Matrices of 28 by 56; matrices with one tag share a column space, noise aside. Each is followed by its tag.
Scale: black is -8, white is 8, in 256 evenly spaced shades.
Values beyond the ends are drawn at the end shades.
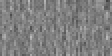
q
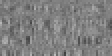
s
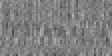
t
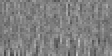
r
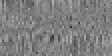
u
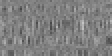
s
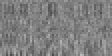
r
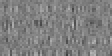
s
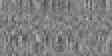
u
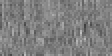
t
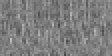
t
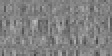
s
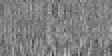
r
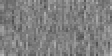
q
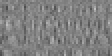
s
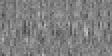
t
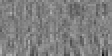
r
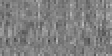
t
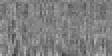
r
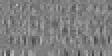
s
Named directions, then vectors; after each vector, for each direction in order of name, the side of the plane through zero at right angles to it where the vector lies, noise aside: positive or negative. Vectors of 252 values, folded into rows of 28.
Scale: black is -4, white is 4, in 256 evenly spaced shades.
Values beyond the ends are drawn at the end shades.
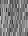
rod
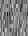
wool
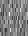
negative, negative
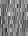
negative, negative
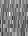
negative, negative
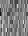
positive, positive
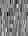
positive, positive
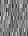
positive, negative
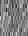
positive, negative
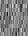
negative, positive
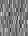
positive, positive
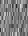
positive, negative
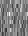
negative, negative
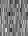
positive, positive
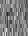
positive, positive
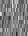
negative, positive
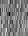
positive, positive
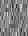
positive, negative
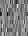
positive, positive
